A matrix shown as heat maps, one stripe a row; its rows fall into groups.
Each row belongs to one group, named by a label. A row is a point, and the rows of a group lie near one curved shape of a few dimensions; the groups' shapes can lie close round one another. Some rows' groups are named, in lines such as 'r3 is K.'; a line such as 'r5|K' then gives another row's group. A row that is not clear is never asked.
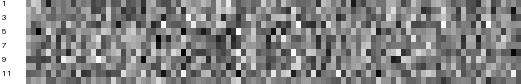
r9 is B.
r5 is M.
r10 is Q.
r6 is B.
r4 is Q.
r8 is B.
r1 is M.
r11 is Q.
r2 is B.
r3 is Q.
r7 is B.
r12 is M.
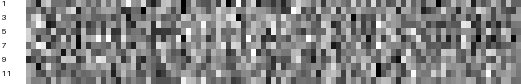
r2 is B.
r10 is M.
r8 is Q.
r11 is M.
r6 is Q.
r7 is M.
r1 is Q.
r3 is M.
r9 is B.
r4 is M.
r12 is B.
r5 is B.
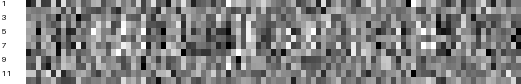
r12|Q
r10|B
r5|Q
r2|Q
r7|Q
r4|Q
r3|M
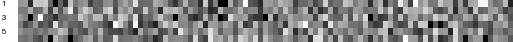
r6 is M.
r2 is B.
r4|Q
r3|M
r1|Q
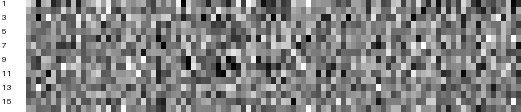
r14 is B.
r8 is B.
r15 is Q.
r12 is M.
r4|B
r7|Q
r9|Q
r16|Q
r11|B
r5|B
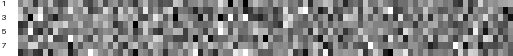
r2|B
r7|M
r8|B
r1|M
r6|M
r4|B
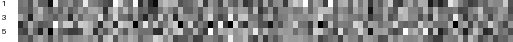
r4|B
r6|M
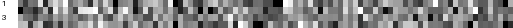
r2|B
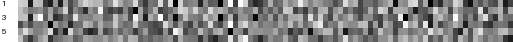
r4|M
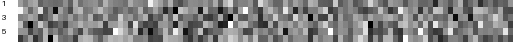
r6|M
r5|Q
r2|Q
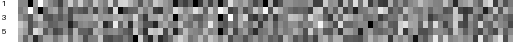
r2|M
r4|M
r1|M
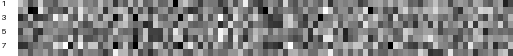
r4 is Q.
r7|B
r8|Q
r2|M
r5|M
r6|M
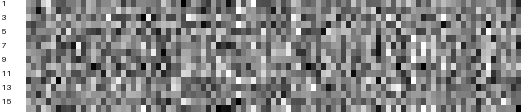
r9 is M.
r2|M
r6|M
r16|Q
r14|M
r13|B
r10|Q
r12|M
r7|Q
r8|Q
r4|M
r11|M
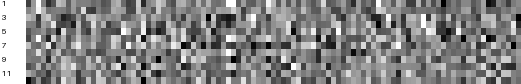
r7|B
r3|Q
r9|B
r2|M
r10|B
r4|Q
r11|B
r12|B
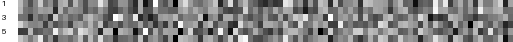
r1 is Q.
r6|Q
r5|B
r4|Q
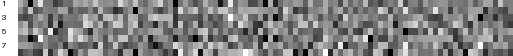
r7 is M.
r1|M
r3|M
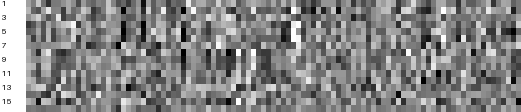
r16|Q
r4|B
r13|M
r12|Q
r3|M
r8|Q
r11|Q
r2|Q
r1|B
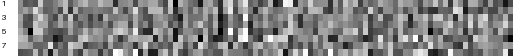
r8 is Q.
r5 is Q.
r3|Q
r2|M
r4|Q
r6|Q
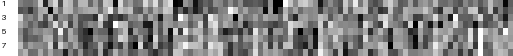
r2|M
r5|Q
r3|B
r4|Q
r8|M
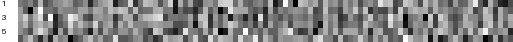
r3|M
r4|M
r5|Q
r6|M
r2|M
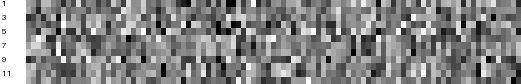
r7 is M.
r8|M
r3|M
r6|M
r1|Q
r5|Q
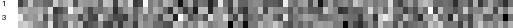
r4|M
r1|B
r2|M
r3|B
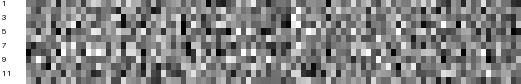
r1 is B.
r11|Q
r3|B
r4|B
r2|Q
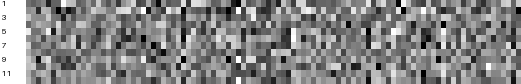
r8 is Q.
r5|B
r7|Q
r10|M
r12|Q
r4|M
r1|B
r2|Q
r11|B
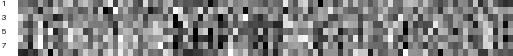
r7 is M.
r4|B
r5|M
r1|B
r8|M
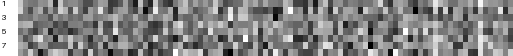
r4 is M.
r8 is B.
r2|Q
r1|Q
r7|M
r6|Q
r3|M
